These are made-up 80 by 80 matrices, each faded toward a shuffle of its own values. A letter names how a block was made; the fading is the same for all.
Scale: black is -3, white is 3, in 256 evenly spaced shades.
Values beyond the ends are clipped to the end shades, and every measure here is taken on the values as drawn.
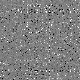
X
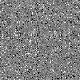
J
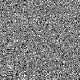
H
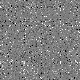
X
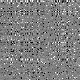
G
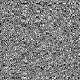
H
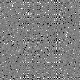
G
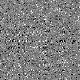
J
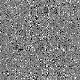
J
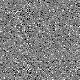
J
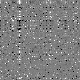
G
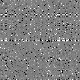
G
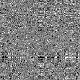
H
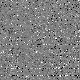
X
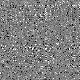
J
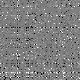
G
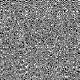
H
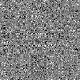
H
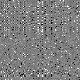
G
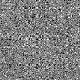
H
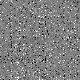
X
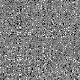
J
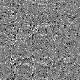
J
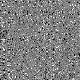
J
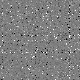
X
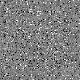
J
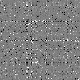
G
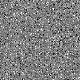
J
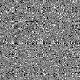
H
